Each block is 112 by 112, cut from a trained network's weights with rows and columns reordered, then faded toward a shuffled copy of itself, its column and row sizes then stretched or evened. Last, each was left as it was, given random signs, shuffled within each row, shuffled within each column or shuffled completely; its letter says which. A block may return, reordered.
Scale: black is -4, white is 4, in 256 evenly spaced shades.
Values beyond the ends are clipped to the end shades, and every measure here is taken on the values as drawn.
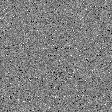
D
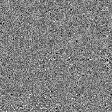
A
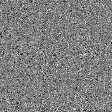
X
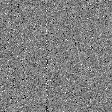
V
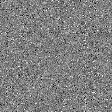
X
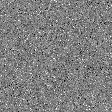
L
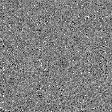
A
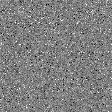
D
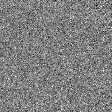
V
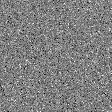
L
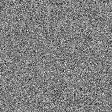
D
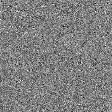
X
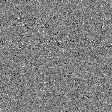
D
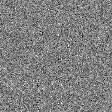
V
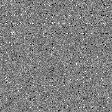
X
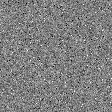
L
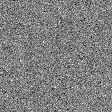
L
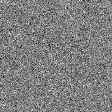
V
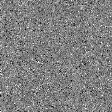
X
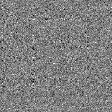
A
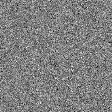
V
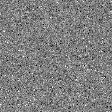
X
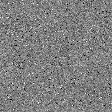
D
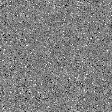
A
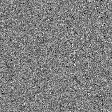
V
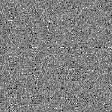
A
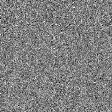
A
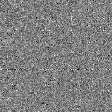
A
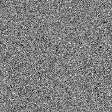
X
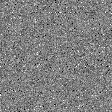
D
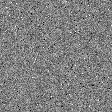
L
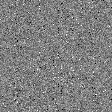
V
